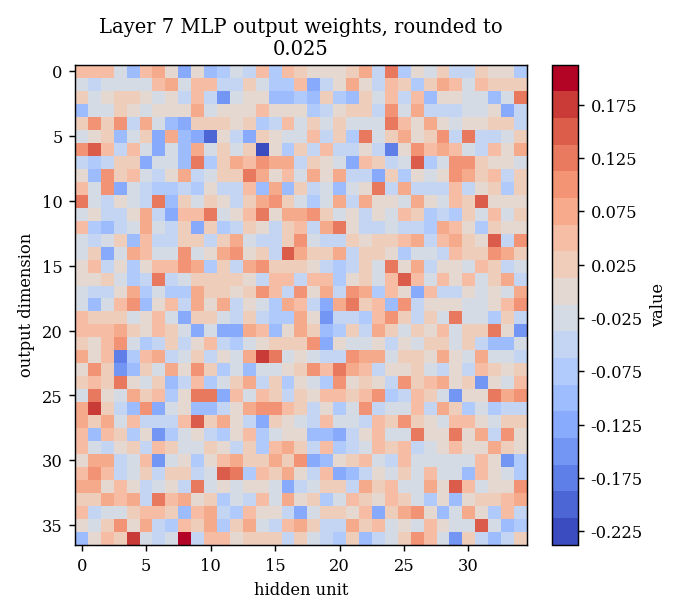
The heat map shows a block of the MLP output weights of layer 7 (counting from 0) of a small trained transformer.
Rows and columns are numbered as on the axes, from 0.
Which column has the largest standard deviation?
14
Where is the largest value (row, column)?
36, 8
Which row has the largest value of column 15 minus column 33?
30
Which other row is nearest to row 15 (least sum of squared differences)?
3
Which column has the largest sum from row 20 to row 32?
1
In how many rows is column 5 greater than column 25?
14
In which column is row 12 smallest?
9
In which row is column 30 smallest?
31
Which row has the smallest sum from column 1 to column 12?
5
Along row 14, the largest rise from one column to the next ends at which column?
16
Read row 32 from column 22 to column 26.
0.075 0.025 0.05 -0.025 -0.025
